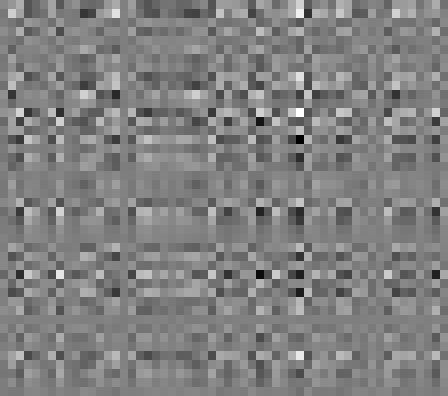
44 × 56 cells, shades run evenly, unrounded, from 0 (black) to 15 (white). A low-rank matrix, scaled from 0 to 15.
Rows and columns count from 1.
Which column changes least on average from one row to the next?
16
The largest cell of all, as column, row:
38, 13
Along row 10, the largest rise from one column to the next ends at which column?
40
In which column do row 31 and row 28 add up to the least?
33
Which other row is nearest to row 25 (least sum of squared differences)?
18
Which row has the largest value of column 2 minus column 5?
2
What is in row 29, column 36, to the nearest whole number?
7
